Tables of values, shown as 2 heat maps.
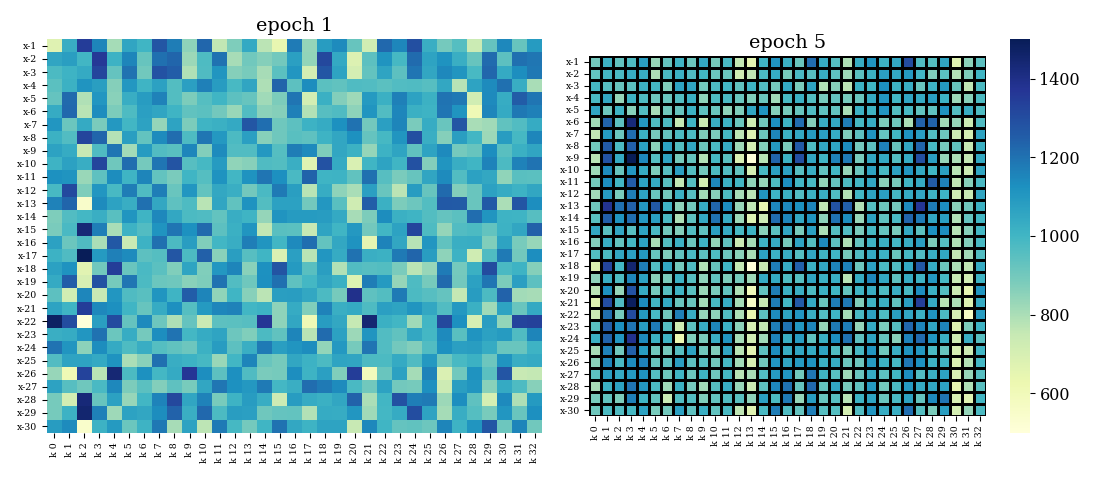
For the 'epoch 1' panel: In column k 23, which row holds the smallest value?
x-12
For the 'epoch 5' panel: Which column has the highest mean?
k 3
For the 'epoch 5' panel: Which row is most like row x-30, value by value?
x-1
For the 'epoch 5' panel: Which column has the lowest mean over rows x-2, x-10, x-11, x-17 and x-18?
k 13
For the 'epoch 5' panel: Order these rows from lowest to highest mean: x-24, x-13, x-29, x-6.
x-29, x-6, x-24, x-13
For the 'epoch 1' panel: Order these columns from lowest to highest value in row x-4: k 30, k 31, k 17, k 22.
k 22, k 31, k 17, k 30
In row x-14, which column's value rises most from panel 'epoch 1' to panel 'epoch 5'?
k 20
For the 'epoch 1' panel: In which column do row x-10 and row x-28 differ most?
k 20
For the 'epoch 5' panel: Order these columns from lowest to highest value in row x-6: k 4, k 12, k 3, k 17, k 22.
k 12, k 22, k 4, k 17, k 3
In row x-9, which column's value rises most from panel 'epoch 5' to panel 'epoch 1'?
k 13
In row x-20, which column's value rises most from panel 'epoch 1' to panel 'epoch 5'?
k 3
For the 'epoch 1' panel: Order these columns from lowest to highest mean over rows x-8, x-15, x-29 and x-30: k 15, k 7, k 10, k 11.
k 15, k 11, k 10, k 7
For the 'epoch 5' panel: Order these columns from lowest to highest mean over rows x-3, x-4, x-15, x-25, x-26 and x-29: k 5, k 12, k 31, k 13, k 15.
k 31, k 13, k 12, k 5, k 15
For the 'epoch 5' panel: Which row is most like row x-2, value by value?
x-16
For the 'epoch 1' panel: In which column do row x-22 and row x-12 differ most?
k 0
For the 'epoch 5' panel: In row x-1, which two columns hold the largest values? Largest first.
k 26, k 18
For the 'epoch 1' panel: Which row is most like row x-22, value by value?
x-13
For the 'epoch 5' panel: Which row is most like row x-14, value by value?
x-23
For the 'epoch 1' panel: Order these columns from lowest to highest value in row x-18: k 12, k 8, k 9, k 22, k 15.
k 8, k 22, k 9, k 12, k 15
